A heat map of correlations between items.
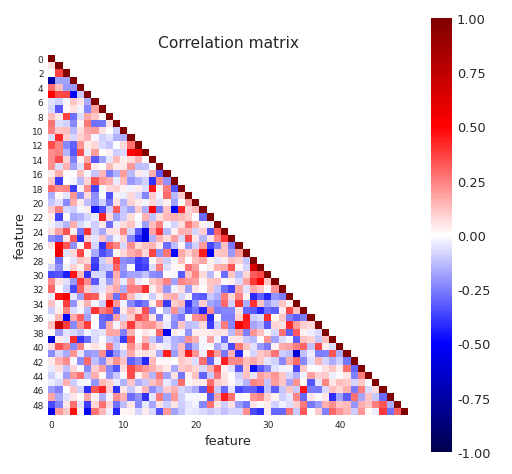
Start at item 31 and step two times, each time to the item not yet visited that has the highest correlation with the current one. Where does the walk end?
28
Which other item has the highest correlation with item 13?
12
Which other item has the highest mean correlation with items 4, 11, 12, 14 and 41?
13
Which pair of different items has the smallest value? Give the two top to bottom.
0, 3
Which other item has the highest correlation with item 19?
41
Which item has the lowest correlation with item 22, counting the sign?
27
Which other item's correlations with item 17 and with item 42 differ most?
21
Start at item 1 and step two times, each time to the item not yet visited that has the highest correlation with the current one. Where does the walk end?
26
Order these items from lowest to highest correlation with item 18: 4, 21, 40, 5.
4, 40, 5, 21
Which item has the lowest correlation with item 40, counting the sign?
25
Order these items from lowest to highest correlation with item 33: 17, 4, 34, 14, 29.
29, 4, 14, 34, 17
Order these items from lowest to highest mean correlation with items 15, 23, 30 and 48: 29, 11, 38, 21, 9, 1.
1, 21, 9, 11, 38, 29
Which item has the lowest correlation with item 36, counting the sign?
2
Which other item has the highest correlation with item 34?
8
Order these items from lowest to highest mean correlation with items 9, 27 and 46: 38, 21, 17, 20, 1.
17, 38, 20, 1, 21
